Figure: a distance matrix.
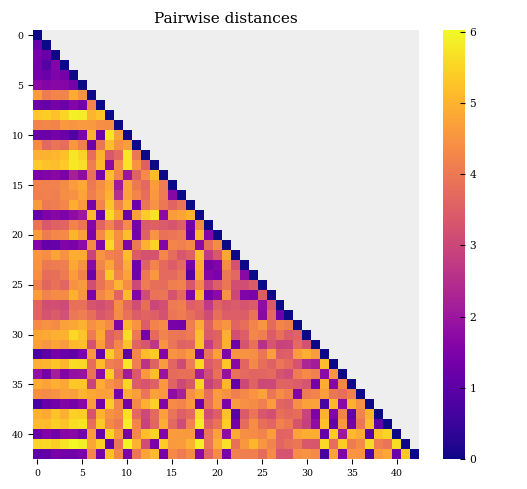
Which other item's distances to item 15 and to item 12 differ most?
30
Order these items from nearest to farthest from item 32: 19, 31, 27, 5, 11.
5, 27, 19, 11, 31
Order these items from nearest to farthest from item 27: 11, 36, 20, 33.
11, 20, 33, 36
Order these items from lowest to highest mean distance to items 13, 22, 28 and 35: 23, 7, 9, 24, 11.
23, 11, 24, 9, 7
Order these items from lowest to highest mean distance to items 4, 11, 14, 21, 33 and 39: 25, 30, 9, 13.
25, 30, 9, 13
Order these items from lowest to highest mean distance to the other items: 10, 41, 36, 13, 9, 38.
10, 38, 9, 36, 13, 41
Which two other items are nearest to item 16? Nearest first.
29, 15
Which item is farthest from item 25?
9
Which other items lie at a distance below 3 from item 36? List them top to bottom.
9, 15, 16, 29
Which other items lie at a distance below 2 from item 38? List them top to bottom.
22, 31, 33, 35, 39
